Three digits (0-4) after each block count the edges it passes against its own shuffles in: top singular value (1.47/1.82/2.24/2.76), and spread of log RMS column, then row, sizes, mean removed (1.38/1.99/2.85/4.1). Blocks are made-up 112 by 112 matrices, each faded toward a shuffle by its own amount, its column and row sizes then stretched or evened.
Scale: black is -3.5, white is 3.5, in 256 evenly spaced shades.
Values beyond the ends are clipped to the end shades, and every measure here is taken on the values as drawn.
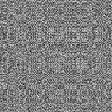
4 1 1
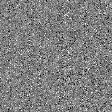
1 2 0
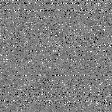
0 1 3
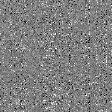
0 3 2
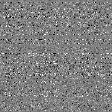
0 1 3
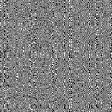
4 3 0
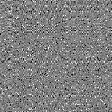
4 1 1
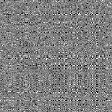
4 2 3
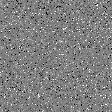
1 0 1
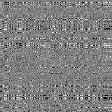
4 1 4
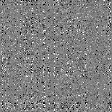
2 3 2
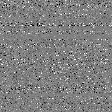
0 0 3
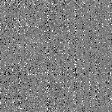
0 3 2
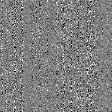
0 4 0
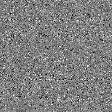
1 1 2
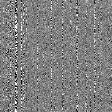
2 4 0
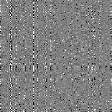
4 3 1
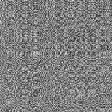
4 1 1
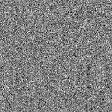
2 0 1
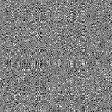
4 2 1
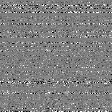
1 0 4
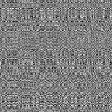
4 0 4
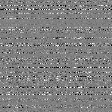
1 1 4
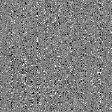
1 3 1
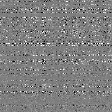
1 2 4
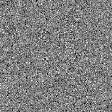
1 2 0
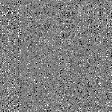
2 3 1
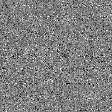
0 1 2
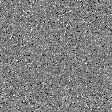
0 0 1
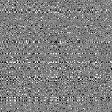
4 1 3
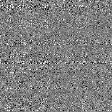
1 2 3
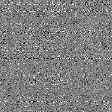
2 1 3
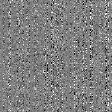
1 4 0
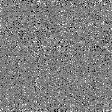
2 2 2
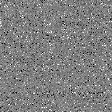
1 1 2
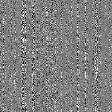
3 4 0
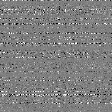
2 1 4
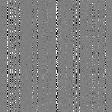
4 4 1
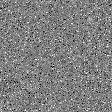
1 0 0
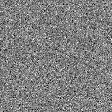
1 0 0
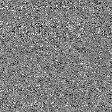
0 1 3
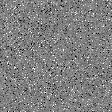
1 1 0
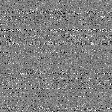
2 0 3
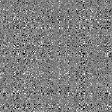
3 3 3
